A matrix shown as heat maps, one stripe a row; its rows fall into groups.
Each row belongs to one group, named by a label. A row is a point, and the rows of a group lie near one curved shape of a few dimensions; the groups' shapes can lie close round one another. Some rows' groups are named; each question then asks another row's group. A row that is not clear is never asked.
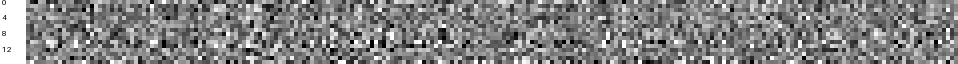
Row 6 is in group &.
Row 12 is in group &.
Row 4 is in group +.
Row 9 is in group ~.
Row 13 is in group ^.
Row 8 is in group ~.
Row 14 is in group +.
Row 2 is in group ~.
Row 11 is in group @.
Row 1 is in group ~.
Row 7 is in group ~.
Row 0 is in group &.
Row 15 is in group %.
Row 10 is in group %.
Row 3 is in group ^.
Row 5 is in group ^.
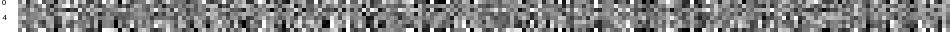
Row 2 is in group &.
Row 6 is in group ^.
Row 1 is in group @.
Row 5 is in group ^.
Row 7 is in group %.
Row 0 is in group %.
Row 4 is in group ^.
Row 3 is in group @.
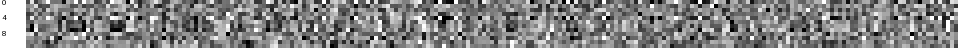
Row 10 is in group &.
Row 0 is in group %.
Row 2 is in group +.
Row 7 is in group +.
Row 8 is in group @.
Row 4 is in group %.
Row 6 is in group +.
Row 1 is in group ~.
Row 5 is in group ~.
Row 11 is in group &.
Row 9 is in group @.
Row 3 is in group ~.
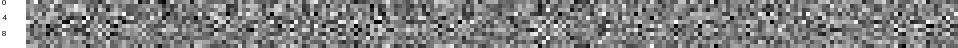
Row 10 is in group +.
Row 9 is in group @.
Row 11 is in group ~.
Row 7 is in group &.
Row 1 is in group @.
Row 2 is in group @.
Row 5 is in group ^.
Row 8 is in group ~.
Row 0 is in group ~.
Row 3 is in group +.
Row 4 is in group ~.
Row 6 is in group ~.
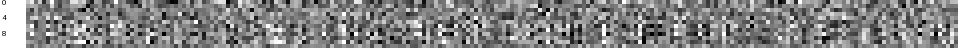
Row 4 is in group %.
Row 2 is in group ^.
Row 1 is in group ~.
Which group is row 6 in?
%
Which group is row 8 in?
%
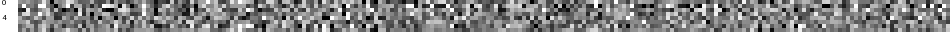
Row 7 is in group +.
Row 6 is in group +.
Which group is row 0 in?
@
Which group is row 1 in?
%
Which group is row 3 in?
%
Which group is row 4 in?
^
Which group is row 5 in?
~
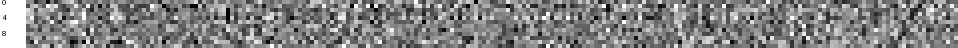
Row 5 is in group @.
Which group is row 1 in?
%
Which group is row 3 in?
@
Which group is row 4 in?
%
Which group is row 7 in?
~
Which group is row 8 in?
^
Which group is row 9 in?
+
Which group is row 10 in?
+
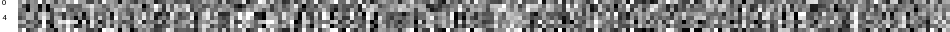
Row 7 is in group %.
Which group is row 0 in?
%
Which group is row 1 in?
&
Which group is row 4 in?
+
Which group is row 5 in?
@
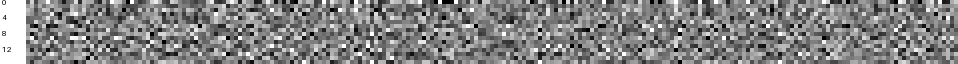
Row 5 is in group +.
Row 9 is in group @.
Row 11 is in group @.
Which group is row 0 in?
%
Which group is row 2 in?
^
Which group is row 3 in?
@
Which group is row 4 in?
~
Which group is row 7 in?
~
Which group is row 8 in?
&
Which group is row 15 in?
&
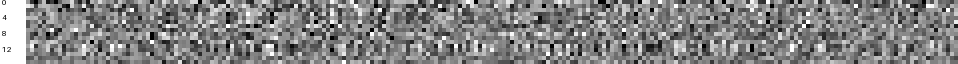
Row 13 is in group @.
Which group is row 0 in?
&
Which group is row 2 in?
~
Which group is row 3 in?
+
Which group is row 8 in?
&
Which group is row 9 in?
&
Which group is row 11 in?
%
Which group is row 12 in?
%
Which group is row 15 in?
@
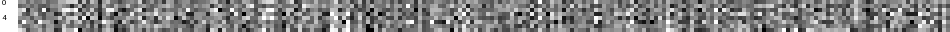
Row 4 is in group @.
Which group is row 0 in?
@
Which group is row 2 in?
@
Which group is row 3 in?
^
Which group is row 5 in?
%
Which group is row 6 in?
^
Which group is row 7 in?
^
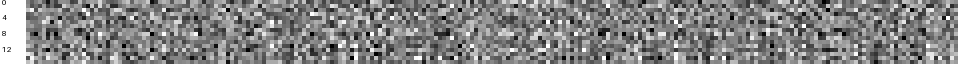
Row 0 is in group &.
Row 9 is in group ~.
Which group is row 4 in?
~
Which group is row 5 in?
@
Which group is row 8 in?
&
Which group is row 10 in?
@
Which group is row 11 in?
^
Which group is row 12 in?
&
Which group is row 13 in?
^
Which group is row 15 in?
@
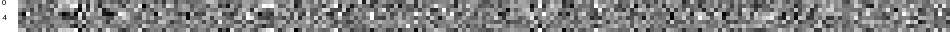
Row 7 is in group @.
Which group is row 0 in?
@
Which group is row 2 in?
~
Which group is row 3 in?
+
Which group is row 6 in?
^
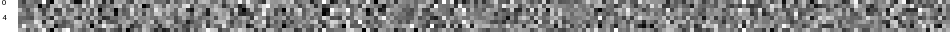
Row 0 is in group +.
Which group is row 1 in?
&
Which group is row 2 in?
^
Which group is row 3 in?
^
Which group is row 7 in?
@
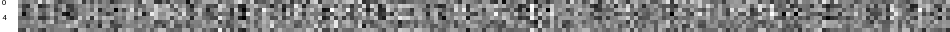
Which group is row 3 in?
&
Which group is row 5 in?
@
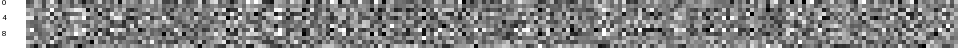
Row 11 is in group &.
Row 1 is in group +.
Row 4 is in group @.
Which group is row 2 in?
@
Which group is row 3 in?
%
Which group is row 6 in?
~
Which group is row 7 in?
%
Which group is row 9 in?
+
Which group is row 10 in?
~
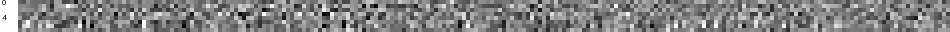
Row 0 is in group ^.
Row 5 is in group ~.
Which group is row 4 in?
^
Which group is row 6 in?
%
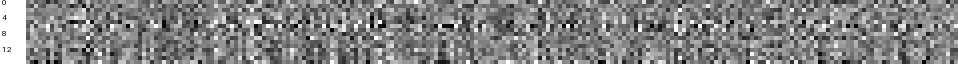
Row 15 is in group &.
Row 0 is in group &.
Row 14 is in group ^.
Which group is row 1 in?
+
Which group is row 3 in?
@
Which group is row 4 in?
@
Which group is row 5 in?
+
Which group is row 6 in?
%
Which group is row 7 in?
%
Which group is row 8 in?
^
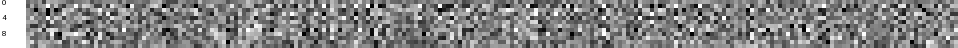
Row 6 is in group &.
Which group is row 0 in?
+
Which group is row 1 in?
%
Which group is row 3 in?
~
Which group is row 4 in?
%
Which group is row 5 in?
~
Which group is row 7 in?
+
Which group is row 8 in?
@
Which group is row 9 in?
~
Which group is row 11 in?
^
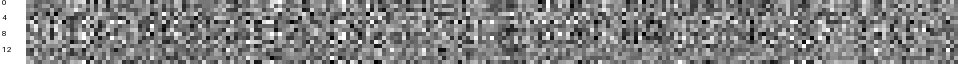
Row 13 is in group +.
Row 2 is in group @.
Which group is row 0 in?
@
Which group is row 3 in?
&
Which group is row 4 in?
+
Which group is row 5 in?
%
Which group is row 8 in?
@
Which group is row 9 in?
%
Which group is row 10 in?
+
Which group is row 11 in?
^
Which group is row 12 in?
~
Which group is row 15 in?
^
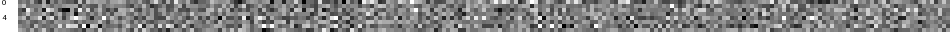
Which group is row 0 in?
&
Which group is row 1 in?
^
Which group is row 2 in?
+
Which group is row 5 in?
^
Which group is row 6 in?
@
